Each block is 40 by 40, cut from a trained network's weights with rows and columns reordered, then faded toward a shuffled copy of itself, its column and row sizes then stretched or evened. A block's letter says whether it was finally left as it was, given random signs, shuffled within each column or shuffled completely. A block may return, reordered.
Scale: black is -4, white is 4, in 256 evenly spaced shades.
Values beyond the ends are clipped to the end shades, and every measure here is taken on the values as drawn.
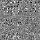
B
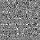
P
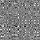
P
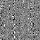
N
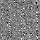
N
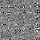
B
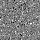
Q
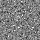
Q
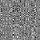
P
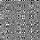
P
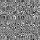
P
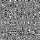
P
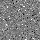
Q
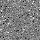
Q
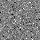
Q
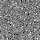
Q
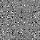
B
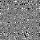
P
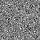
Q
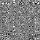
B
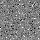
Q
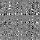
P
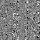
N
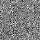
B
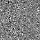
N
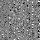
N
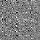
P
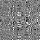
P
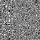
N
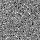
Q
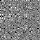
B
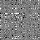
P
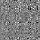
P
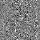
N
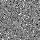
Q
